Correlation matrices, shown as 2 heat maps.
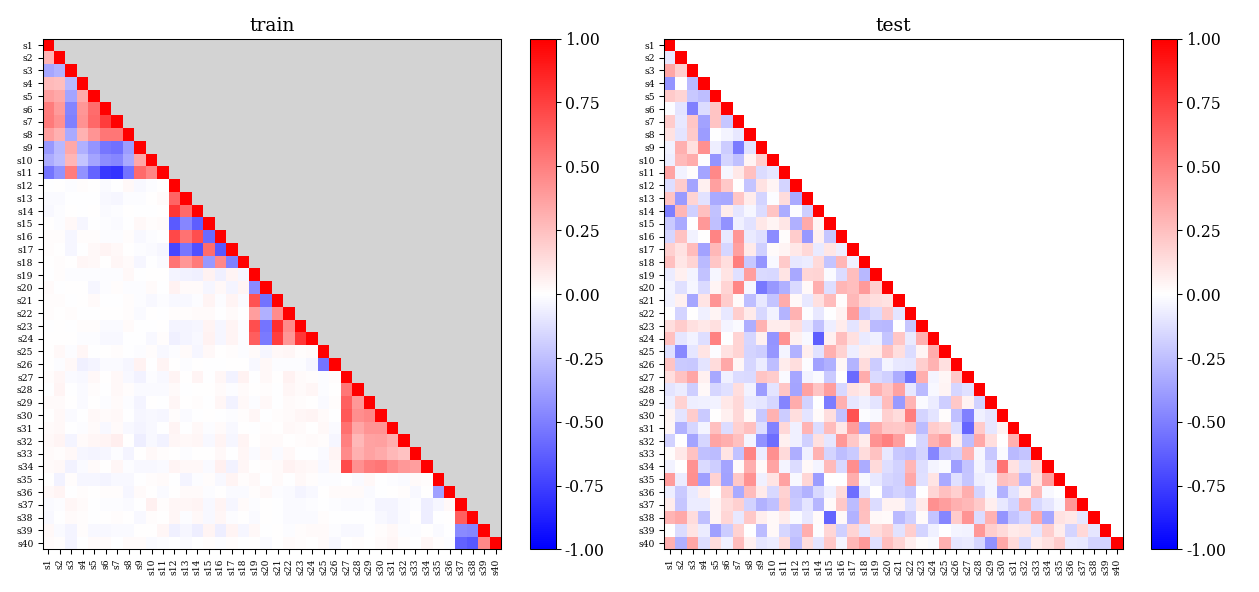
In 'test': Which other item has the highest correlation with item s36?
s37
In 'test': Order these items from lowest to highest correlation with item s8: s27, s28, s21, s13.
s21, s27, s28, s13
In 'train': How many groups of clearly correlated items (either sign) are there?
7
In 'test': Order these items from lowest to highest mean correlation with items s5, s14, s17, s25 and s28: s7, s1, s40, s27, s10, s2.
s27, s10, s1, s2, s40, s7
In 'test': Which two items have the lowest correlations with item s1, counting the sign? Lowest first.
s14, s4
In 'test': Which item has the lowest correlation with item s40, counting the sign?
s29
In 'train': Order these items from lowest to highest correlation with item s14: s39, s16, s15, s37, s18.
s15, s39, s37, s18, s16
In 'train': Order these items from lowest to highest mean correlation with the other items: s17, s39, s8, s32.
s17, s39, s8, s32
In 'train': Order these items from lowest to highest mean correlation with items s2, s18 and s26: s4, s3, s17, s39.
s17, s3, s39, s4
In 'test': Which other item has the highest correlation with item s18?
s7
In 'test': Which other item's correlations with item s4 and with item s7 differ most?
s9
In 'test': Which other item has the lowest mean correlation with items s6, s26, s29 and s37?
s15
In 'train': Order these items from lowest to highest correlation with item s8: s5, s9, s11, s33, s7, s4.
s11, s9, s33, s4, s5, s7
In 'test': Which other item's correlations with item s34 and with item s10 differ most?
s31
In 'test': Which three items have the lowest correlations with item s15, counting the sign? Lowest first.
s38, s29, s6
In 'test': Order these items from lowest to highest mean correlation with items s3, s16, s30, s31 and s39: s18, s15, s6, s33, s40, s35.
s6, s33, s18, s15, s40, s35
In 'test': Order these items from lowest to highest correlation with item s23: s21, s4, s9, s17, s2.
s17, s21, s4, s2, s9
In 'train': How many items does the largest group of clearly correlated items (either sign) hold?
11
